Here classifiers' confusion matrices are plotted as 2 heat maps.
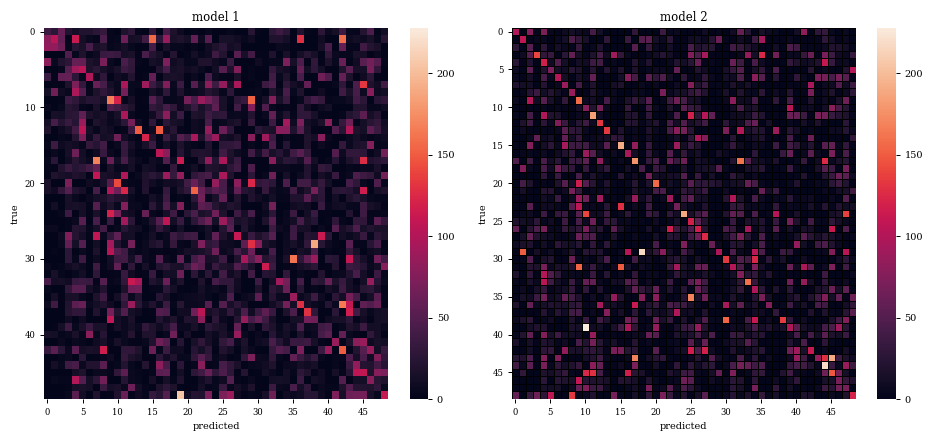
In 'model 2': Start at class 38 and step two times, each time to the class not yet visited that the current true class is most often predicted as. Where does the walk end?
34
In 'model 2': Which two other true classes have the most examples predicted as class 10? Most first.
39, 24
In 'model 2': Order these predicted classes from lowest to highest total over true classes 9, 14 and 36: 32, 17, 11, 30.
11, 32, 30, 17
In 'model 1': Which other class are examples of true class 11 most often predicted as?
17
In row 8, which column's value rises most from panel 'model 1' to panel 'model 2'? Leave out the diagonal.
21
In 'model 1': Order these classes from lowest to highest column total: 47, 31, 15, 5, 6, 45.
6, 31, 15, 47, 5, 45
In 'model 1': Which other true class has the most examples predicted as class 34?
12
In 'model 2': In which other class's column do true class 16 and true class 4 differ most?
44
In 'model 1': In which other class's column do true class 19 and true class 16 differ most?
7
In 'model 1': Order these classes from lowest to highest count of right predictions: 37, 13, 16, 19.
19, 16, 37, 13
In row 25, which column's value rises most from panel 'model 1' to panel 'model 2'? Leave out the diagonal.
39
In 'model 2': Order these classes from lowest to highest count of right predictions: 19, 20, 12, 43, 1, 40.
40, 19, 43, 1, 12, 20
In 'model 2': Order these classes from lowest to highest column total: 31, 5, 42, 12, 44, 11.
5, 42, 12, 31, 11, 44
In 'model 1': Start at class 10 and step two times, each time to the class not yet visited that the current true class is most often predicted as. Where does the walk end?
9
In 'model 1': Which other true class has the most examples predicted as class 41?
48
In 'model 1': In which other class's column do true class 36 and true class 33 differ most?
42
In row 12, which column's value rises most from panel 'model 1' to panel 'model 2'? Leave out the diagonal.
6
